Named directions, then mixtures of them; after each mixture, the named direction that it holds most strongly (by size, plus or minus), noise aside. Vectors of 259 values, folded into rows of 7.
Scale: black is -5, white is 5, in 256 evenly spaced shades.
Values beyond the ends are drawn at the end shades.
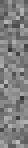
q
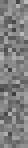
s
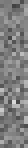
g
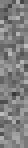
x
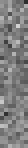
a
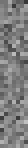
a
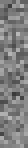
x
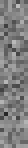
s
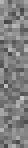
q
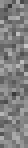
x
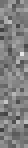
x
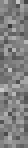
s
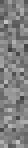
q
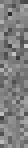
a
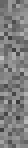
s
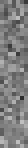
q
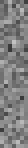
q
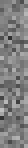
g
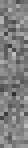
s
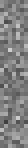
q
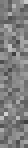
a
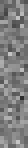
q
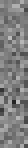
g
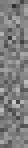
g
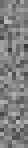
x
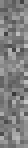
x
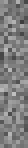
s
